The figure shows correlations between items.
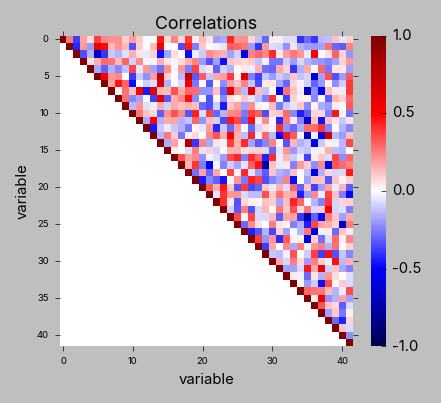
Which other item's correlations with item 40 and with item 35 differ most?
37
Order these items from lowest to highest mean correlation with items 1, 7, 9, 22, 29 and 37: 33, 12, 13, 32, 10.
10, 12, 32, 33, 13
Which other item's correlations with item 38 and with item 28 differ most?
17
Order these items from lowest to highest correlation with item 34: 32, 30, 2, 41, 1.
1, 32, 30, 2, 41
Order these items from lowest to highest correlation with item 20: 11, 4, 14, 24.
11, 4, 24, 14
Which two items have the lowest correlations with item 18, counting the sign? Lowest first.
36, 2
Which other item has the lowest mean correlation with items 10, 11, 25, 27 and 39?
35
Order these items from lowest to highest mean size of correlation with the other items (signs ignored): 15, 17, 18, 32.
15, 32, 17, 18
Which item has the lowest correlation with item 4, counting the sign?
33
